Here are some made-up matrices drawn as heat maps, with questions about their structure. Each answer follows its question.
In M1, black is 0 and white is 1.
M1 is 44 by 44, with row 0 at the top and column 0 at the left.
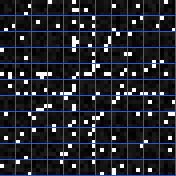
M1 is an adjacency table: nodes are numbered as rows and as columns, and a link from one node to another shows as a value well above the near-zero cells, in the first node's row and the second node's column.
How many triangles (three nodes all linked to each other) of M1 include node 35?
2
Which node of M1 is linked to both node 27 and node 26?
node 18
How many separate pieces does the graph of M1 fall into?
3
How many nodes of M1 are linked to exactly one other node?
4
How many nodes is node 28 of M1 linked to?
7
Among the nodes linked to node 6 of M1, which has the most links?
node 23
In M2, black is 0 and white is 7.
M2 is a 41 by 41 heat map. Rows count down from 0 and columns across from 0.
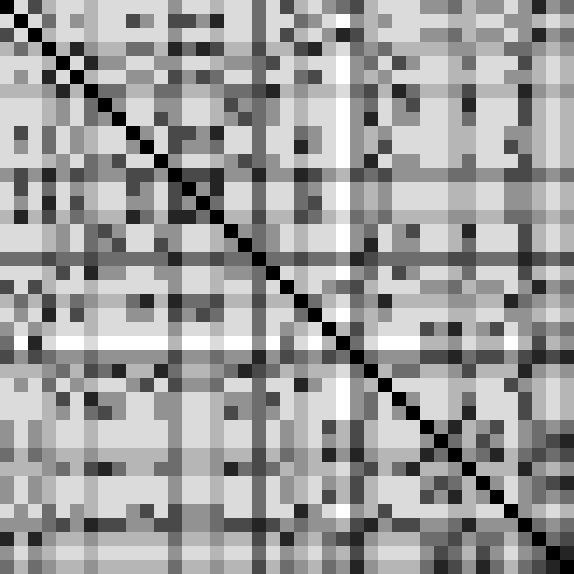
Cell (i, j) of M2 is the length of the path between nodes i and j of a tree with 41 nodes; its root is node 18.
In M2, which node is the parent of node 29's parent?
37
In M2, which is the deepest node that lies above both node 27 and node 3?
12
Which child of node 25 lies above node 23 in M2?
32
